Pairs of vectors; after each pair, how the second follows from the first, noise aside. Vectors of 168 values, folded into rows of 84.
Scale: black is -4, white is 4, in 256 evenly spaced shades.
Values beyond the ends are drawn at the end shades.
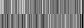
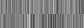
wrapped around, negated, shrunk.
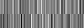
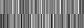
copied.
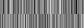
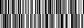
wrapped around, scaled up.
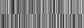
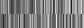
copied.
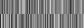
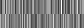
wrapped around, negated.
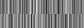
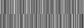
wrapped around, negated, shrunk.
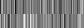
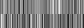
reversed.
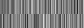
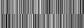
reversed.
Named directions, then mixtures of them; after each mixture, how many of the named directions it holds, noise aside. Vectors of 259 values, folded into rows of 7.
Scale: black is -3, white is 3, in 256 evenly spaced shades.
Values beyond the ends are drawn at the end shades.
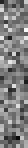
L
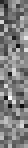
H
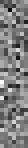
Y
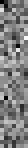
three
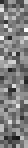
one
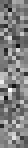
three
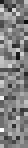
two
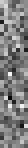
one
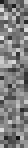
two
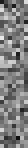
two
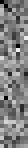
three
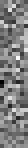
two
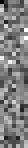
two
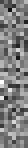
one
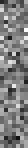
one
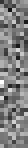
one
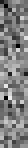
two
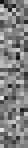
two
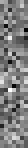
two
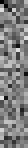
three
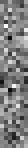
two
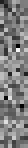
two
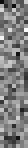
two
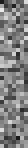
two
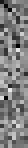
two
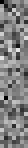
three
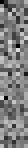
three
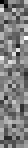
three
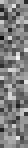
three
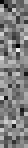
three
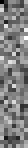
two
